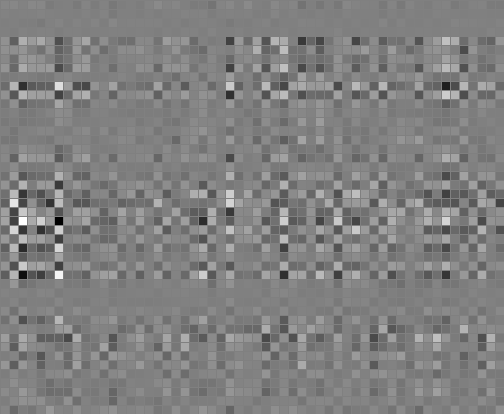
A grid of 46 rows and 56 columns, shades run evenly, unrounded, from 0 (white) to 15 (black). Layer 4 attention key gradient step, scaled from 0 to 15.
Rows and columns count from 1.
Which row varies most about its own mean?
25
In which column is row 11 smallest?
50
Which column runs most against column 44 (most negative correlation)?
33
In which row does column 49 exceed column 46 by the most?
23
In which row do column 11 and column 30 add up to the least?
10
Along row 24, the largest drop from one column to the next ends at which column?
3
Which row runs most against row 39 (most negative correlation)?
42
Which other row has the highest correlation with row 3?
40
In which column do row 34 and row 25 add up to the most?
7
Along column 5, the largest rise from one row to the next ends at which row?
26
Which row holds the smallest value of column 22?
22
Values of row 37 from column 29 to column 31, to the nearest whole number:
9 5 8
